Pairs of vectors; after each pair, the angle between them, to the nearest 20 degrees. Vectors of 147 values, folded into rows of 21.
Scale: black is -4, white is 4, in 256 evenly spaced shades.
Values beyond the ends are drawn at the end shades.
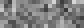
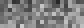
100 degrees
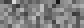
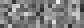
140 degrees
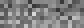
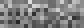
160 degrees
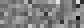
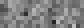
80 degrees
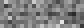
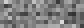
20 degrees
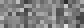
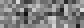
40 degrees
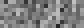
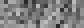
20 degrees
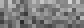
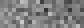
120 degrees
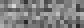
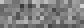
100 degrees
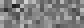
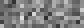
80 degrees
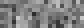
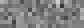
60 degrees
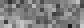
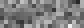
140 degrees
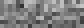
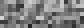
20 degrees
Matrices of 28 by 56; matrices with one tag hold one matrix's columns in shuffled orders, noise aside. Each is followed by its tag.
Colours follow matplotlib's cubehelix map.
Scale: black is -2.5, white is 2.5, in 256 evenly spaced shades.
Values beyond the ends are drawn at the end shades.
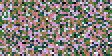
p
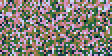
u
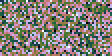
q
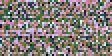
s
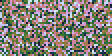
u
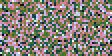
p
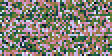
s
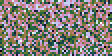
u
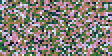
p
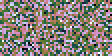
p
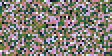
q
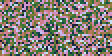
p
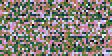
s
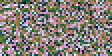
p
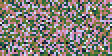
p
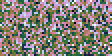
u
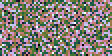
p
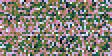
s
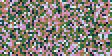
q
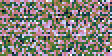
s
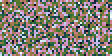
p
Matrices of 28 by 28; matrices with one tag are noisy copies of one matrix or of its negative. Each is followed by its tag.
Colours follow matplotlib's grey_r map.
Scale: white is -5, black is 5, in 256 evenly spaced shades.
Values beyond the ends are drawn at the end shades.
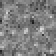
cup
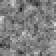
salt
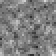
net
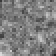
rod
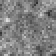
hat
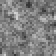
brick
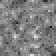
net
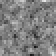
net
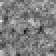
cup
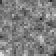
rod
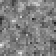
salt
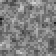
salt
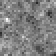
hat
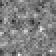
cup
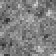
hat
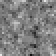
net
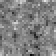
net
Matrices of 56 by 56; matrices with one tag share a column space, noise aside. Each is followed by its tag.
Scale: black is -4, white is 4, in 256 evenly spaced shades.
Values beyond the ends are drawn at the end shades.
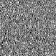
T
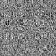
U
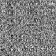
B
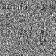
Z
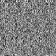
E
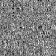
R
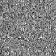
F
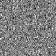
F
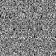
F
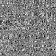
U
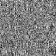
R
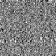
E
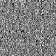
E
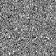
F
